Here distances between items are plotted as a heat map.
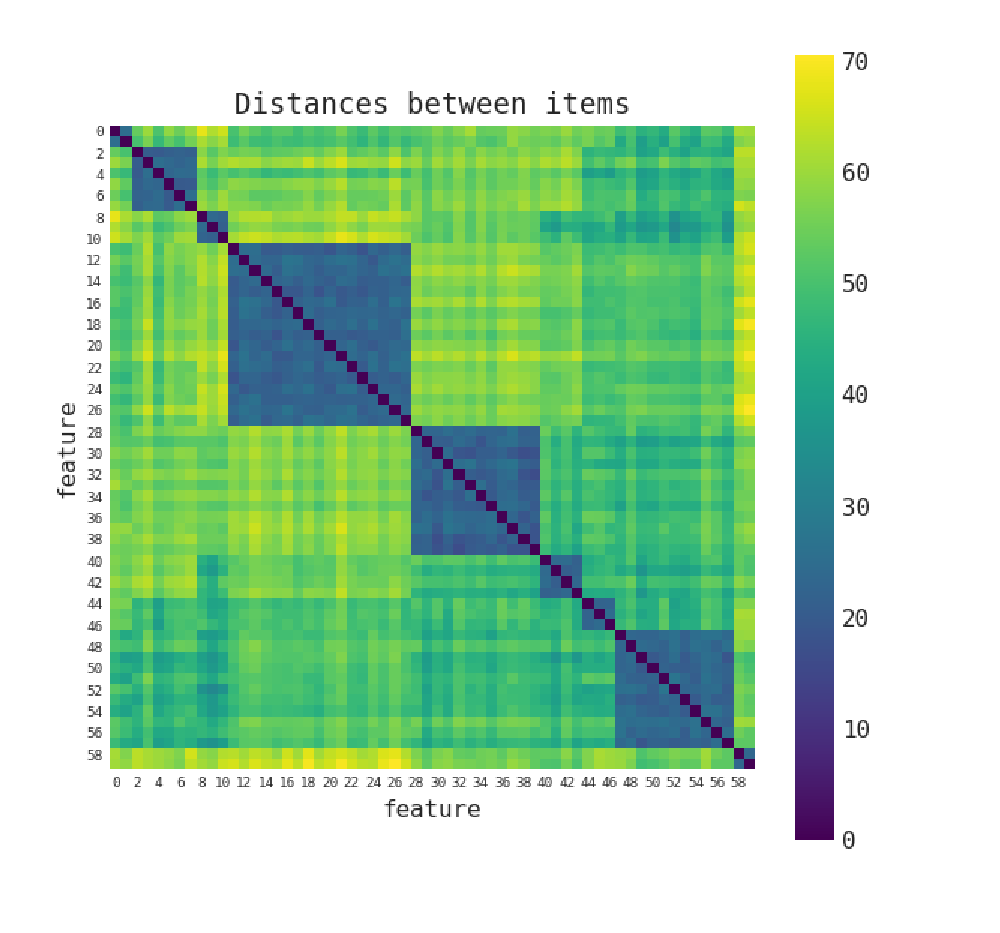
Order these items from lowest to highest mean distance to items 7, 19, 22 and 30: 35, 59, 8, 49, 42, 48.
35, 49, 48, 42, 8, 59
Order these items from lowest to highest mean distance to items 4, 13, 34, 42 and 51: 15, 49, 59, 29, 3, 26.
49, 29, 15, 26, 3, 59
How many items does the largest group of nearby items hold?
17
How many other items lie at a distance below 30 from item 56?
10
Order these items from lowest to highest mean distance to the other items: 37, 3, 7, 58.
37, 7, 3, 58
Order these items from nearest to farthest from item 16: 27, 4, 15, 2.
15, 27, 4, 2
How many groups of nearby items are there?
9
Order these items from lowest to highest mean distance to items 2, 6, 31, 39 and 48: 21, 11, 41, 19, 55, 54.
54, 55, 41, 19, 11, 21
